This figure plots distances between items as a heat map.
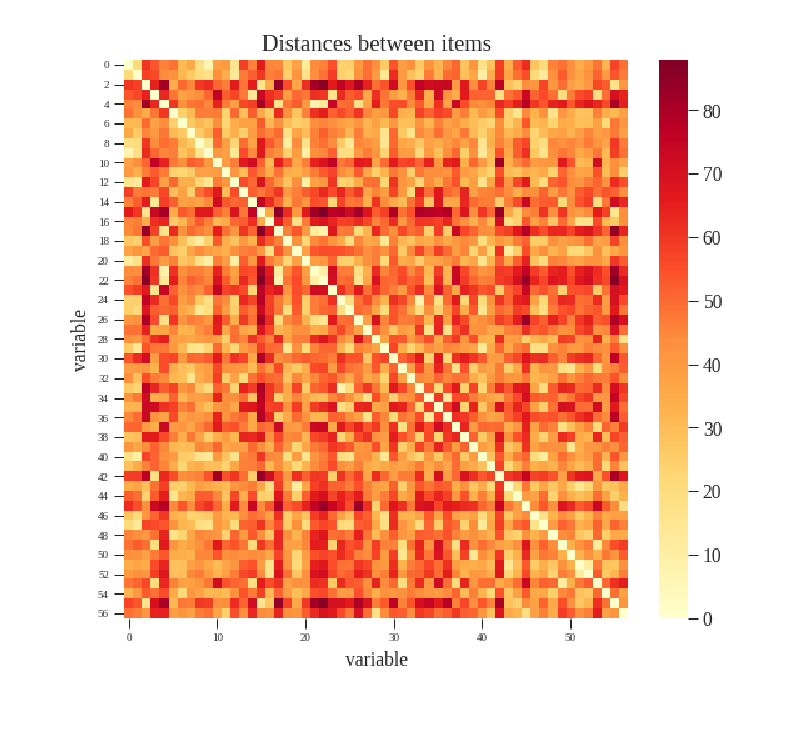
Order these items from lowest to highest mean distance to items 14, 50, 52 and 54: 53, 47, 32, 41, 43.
43, 41, 53, 47, 32
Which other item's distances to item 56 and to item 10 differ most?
45
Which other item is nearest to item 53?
49
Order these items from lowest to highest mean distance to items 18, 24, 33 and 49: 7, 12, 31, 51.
12, 7, 31, 51
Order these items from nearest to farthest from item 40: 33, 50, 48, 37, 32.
33, 32, 48, 50, 37
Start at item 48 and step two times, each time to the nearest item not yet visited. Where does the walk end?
44
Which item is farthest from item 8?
15
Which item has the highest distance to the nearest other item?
10
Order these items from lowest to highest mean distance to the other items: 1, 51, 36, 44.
1, 51, 44, 36
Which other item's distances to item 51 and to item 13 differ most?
52
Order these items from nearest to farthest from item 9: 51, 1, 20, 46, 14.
20, 1, 46, 51, 14
